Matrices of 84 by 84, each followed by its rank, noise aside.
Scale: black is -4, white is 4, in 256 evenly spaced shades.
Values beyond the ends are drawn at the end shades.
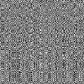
six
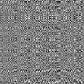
four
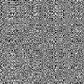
eight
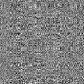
eight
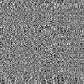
eight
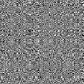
six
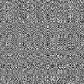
six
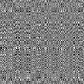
four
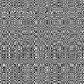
four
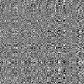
six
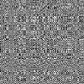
six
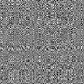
six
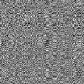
six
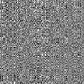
eight
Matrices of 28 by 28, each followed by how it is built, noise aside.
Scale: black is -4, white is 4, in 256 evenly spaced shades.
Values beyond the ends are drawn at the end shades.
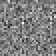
repeating columns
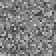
repeating rows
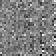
uneven columns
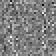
uneven columns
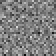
repeating columns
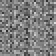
repeating rows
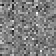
uneven columns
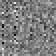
uneven columns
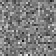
noise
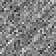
Hankel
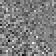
lower triangular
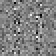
uneven columns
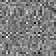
low rank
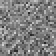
Hankel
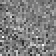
lower triangular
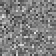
noise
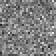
noise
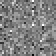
uneven columns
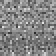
repeating columns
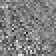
lower triangular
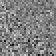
lower triangular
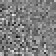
lower triangular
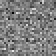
low rank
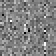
uneven columns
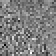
lower triangular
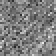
Hankel
